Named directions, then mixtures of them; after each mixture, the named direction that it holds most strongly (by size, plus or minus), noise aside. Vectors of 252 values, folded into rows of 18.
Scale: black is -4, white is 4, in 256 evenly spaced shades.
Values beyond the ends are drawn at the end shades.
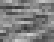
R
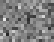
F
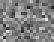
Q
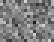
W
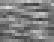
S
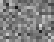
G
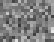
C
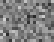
F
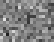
F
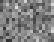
G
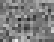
C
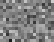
F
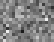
Q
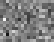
F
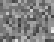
C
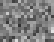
C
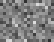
W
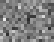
F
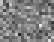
G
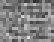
S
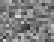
Q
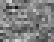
R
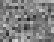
C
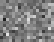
F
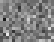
F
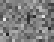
F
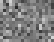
G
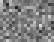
G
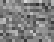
W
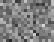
W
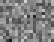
W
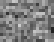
C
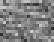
S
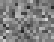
Q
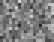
F
